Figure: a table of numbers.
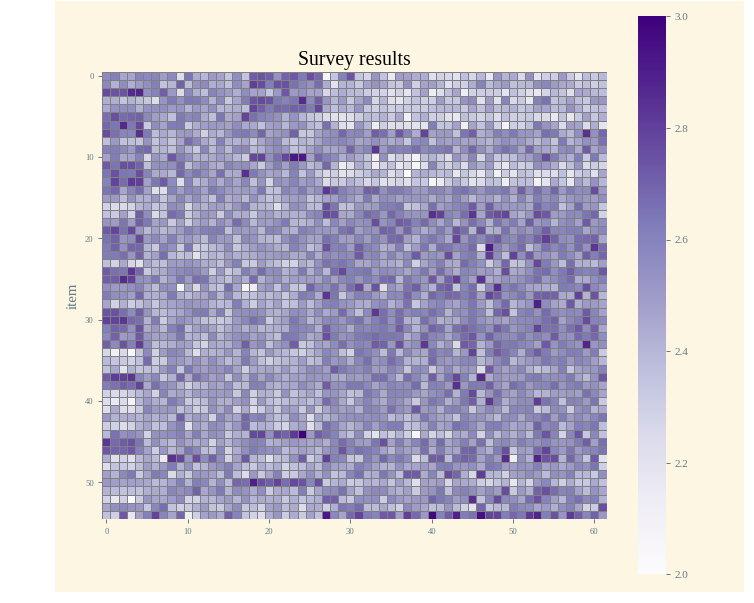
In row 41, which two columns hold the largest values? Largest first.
38, 35
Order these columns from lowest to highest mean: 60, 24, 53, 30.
30, 24, 60, 53
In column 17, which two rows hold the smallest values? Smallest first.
26, 49
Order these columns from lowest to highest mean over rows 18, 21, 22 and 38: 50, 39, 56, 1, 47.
39, 56, 1, 50, 47
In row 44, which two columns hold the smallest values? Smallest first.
38, 33
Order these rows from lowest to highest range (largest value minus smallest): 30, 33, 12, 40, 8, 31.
8, 31, 30, 33, 40, 12
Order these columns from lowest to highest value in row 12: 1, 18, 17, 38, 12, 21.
38, 21, 12, 18, 1, 17
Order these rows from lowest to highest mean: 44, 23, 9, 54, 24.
23, 44, 9, 24, 54
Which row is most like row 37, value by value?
25
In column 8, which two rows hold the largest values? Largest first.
47, 10
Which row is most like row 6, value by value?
11
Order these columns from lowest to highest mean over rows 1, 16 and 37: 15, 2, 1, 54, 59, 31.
15, 59, 31, 1, 2, 54
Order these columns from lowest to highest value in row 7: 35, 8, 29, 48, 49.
8, 35, 49, 48, 29
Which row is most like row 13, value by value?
2
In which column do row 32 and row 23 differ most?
4
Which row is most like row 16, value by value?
43
